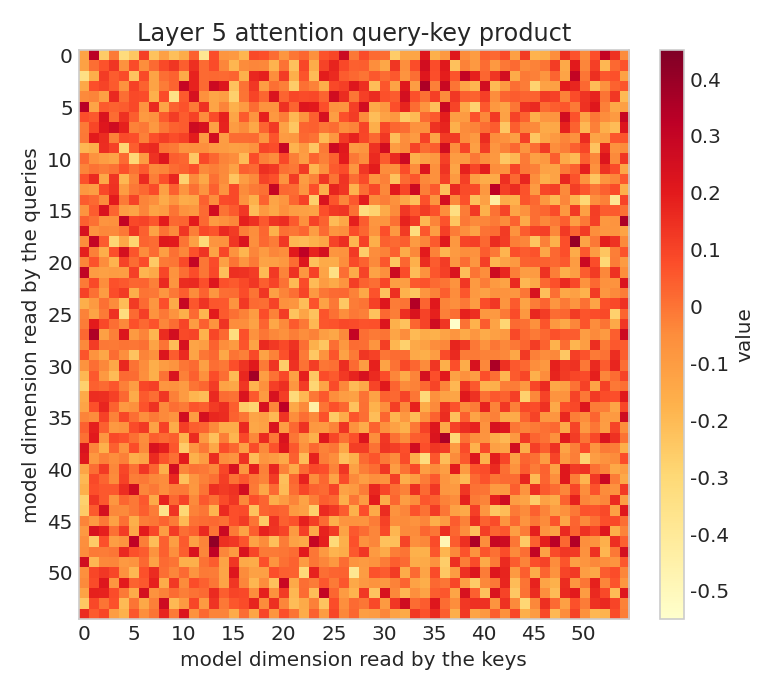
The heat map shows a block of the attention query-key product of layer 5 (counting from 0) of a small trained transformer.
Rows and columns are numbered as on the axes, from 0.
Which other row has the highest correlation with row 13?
50
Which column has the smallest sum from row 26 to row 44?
23
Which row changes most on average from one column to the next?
47
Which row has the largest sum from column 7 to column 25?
46
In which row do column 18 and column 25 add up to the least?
21
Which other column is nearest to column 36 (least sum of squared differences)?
28
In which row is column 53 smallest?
14
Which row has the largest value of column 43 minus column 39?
38
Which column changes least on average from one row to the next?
6
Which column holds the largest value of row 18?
49
